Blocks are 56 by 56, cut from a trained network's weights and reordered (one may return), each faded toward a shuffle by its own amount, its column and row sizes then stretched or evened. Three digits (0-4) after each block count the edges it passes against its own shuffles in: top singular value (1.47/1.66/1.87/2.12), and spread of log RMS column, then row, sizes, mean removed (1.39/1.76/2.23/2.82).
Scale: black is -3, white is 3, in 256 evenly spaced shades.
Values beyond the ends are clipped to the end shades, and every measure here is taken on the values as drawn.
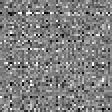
1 3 4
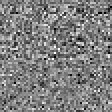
2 1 2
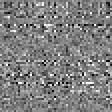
3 1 4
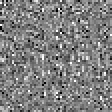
2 2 0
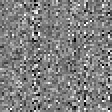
1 4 0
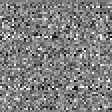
0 0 4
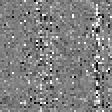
0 4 0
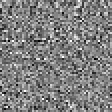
3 0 2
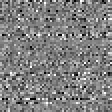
1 1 4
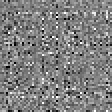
0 3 3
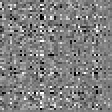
2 4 4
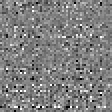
0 2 4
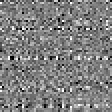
3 3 4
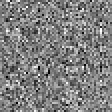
2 3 0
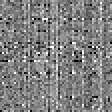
3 1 3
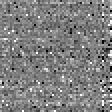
1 1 1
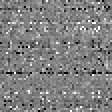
2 0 3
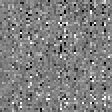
0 4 1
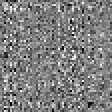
2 4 1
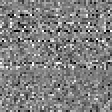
1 1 4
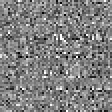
2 2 3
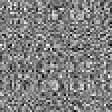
3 1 3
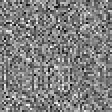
2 1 0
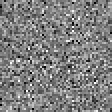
0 2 0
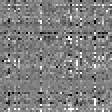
1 3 3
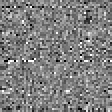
1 2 2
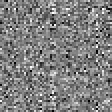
2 3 1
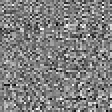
3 2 2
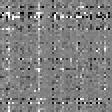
3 3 4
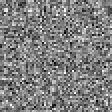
1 0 0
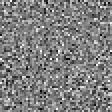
0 0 1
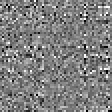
2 3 3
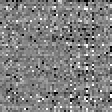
1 2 1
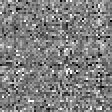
0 1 1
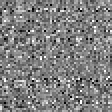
3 1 3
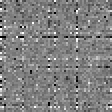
3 3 2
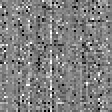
1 3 0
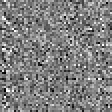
2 2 2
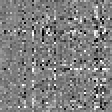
1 4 3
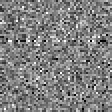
1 0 1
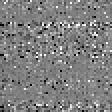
0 1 4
